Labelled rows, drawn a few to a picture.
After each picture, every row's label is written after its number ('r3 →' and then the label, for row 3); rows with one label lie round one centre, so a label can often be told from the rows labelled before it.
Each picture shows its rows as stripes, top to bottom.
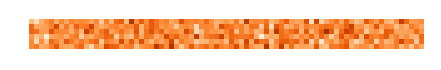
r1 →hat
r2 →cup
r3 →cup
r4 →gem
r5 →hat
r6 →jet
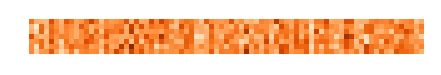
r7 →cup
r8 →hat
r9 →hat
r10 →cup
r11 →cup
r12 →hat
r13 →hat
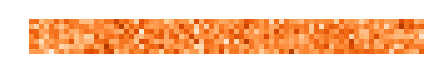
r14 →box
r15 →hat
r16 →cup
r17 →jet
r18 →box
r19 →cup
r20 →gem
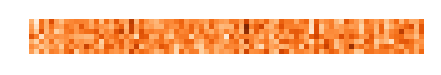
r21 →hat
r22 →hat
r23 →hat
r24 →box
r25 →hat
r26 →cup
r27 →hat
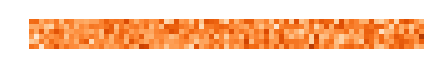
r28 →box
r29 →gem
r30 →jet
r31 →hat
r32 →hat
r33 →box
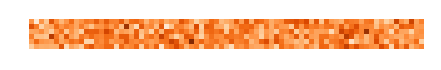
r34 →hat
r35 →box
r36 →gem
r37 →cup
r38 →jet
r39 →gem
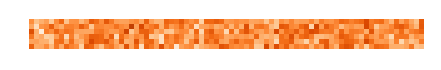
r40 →gem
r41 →hat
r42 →box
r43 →gem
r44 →gem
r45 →cup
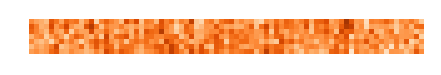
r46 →cup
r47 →cup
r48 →cup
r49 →jet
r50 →gem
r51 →jet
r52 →jet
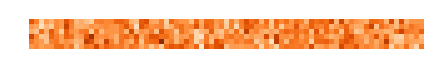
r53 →box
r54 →box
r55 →hat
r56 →cup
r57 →cup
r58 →gem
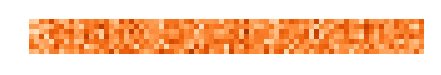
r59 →hat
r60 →gem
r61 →hat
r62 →hat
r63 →gem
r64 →box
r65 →jet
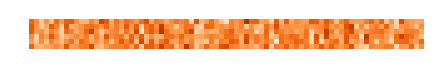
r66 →box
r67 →cup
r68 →cup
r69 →hat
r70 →hat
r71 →cup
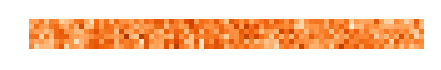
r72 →jet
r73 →jet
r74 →gem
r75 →box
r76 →gem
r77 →gem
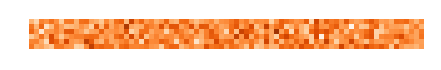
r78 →hat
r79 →jet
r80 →box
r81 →hat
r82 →cup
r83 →gem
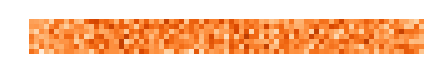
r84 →gem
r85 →jet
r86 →hat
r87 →box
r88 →gem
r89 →hat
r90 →box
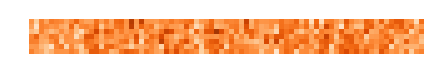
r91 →hat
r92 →hat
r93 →gem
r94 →cup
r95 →cup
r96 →gem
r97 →gem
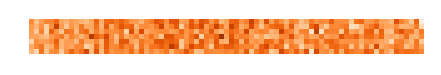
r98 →jet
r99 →jet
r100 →hat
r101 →gem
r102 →jet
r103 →jet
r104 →hat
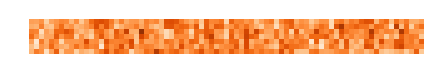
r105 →gem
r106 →gem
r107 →box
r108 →box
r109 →hat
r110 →hat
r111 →jet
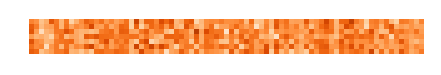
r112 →cup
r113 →cup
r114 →box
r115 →gem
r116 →box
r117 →cup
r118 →box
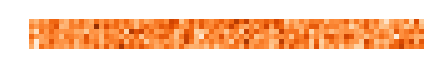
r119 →jet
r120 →jet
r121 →hat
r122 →cup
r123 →hat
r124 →hat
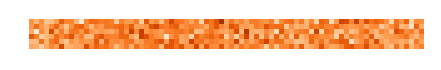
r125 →gem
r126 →jet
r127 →hat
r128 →box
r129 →jet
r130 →gem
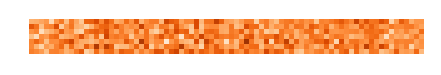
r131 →gem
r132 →box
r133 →gem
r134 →jet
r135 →box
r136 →gem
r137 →jet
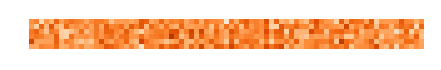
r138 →box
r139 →hat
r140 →jet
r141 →jet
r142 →box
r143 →jet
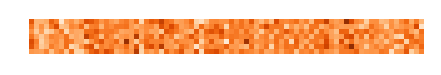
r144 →cup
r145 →jet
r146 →gem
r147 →cup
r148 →box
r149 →cup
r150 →gem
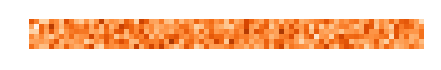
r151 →box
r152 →hat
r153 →hat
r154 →gem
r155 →jet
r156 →cup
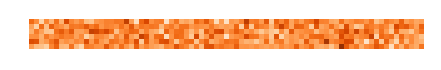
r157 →box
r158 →hat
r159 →gem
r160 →box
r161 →cup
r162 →gem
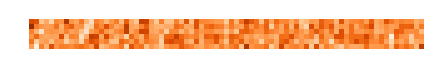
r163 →box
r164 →box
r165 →box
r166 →gem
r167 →gem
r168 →hat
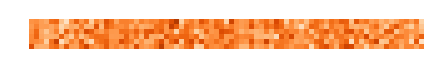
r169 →jet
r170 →jet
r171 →cup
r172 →gem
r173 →jet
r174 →cup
